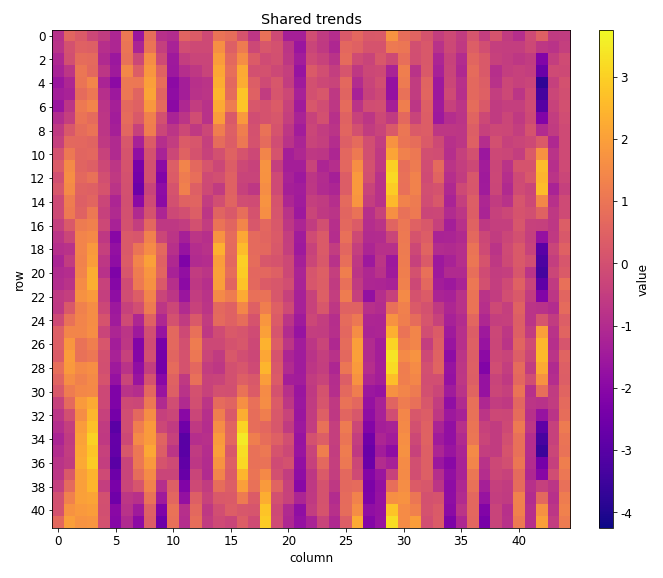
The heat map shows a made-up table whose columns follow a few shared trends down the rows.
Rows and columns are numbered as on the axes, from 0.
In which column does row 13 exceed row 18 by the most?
42
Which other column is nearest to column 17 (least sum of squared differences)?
32
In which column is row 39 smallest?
5
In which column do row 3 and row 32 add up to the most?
16
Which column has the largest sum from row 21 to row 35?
3
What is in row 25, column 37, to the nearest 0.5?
-1.5
